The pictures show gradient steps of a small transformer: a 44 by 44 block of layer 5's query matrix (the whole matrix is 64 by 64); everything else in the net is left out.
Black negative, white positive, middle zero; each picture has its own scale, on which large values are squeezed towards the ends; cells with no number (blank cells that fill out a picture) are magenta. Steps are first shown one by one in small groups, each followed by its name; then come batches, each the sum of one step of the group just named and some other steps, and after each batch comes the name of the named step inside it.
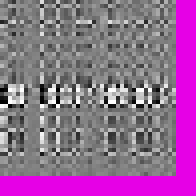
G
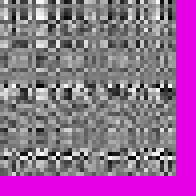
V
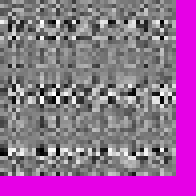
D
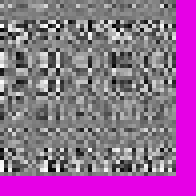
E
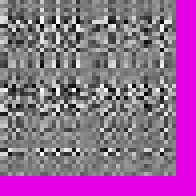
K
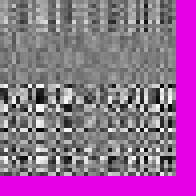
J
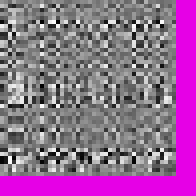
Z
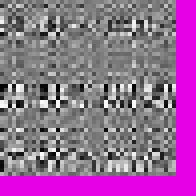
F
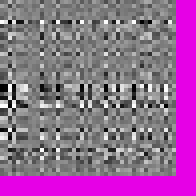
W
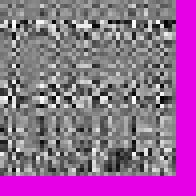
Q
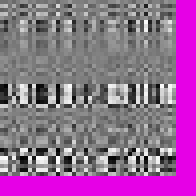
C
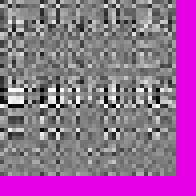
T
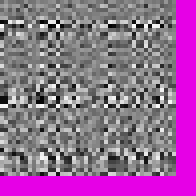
C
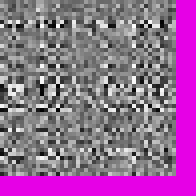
D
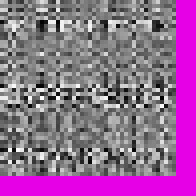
Z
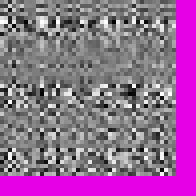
D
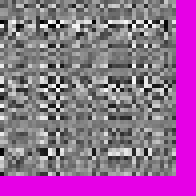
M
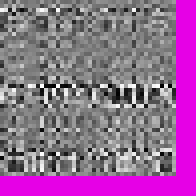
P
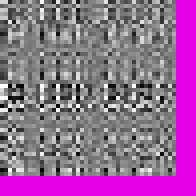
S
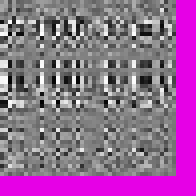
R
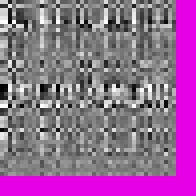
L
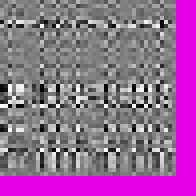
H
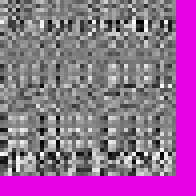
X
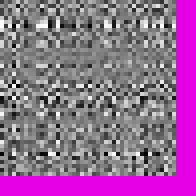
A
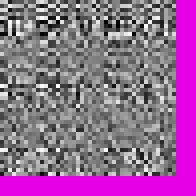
S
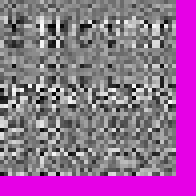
L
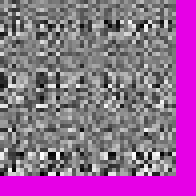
X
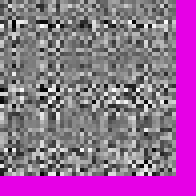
A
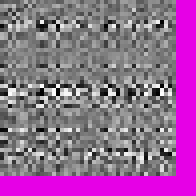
P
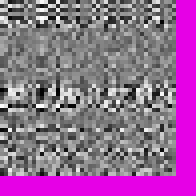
L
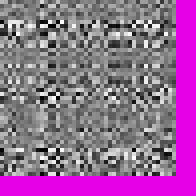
M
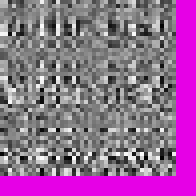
R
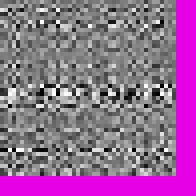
P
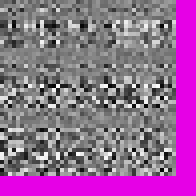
P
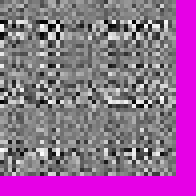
H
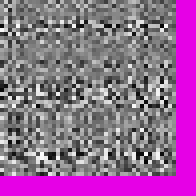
L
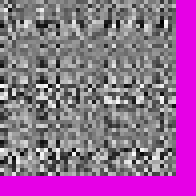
X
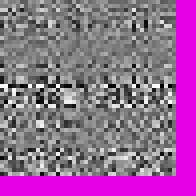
P
